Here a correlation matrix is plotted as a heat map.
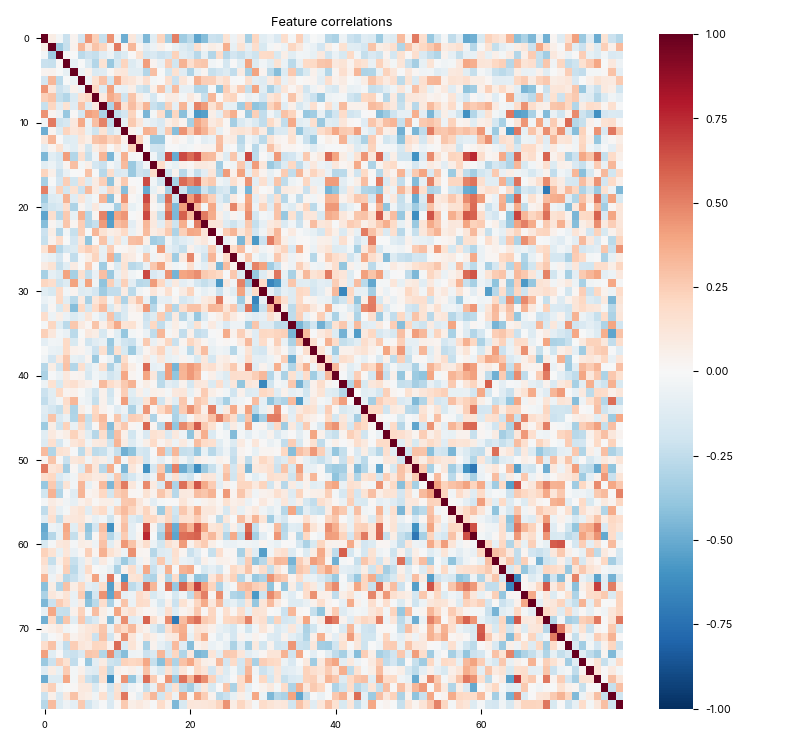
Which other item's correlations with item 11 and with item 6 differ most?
0
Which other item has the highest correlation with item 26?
20
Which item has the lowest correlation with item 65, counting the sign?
64
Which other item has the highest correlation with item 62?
49
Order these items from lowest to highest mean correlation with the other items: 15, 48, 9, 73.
9, 73, 15, 48
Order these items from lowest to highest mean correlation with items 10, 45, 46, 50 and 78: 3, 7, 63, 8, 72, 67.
63, 3, 67, 7, 72, 8
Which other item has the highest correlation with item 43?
78
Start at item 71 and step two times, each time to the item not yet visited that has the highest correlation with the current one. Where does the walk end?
70
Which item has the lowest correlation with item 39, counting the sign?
18
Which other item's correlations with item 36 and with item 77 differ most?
59
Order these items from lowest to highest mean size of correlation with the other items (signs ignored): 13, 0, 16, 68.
13, 68, 16, 0
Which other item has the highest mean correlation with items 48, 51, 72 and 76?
10
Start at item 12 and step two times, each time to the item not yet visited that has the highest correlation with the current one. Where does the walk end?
41
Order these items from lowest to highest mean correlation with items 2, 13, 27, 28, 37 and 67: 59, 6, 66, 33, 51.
6, 51, 33, 59, 66
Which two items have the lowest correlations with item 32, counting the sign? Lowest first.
29, 4
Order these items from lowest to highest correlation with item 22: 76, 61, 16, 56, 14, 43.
16, 61, 56, 43, 14, 76
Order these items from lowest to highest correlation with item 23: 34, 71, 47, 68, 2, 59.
2, 47, 71, 34, 68, 59
